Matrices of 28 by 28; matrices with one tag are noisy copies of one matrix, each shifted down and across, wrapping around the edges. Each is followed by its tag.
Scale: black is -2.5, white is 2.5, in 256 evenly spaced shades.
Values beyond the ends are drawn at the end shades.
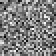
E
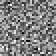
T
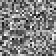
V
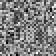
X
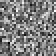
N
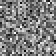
X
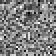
V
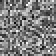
V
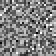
T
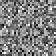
E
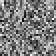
N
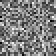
N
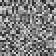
E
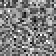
V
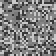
V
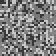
X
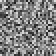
E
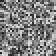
V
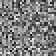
X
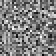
X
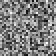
X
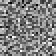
T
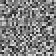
E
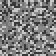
T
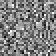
E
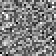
T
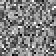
N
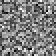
T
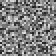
T
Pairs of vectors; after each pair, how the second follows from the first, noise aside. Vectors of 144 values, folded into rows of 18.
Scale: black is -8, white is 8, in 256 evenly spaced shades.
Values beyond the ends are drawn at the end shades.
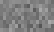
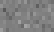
reversed, negated, partly zeroed.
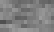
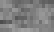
copied.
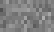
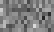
negated, scaled up.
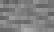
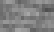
wrapped around, negated.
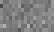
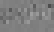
reversed, negated, partly zeroed.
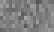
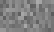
negated.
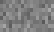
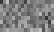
wrapped around, negated, scaled up.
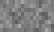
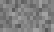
negated.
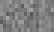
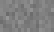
shrunk.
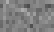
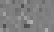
reversed, partly zeroed.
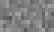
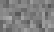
negated.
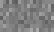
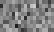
wrapped around, negated, scaled up.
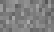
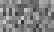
wrapped around, negated, scaled up.
